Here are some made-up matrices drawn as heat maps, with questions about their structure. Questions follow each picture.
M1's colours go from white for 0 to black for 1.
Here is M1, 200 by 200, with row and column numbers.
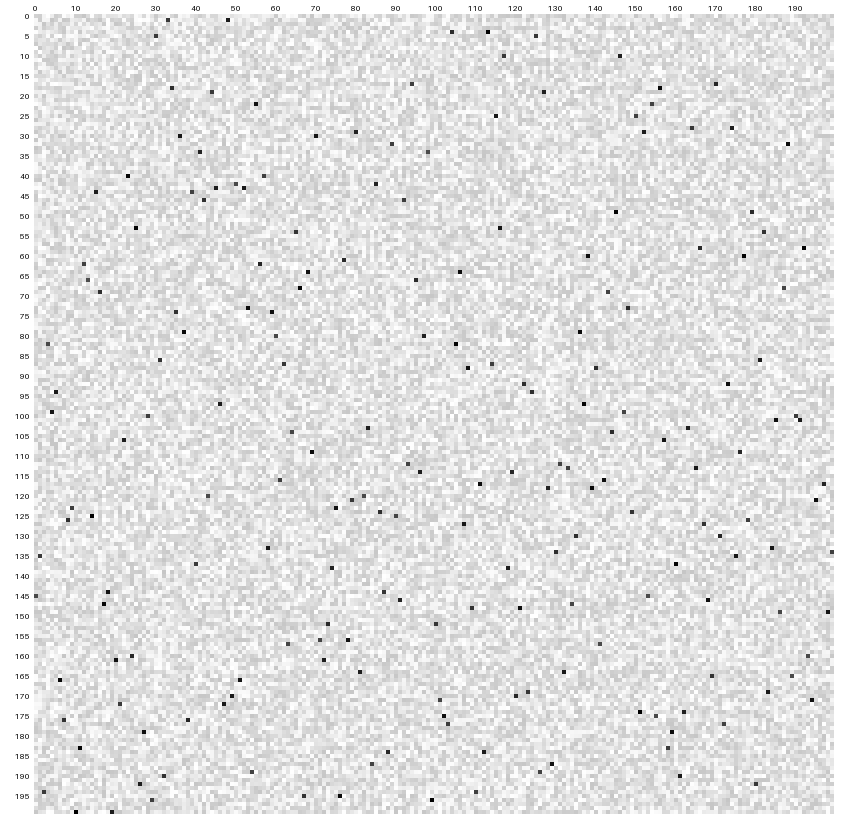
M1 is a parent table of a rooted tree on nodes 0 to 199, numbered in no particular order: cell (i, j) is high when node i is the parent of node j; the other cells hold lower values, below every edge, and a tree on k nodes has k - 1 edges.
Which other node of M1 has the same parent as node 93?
131
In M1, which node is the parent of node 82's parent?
170
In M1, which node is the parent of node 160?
137
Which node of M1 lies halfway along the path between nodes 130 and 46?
196
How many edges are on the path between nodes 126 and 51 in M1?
7
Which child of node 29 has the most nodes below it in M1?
152
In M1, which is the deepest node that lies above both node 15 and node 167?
19
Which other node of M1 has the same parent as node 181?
31
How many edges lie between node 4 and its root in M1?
2
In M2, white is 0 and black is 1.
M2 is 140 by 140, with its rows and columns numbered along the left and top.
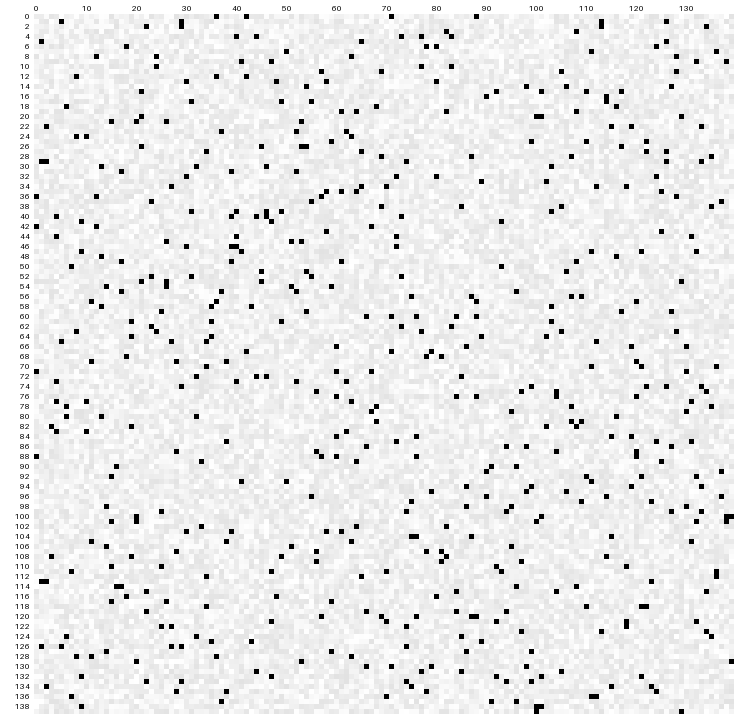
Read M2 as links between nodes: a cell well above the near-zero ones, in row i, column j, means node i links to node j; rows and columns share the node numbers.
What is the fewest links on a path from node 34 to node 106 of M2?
7
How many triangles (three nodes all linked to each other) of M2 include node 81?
0
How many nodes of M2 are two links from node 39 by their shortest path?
10
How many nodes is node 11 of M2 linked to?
4
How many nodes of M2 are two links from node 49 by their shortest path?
10
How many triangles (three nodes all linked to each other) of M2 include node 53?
2
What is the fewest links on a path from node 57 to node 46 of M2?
6
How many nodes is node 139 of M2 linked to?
2
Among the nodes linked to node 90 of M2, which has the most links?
node 96
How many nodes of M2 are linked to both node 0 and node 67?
2
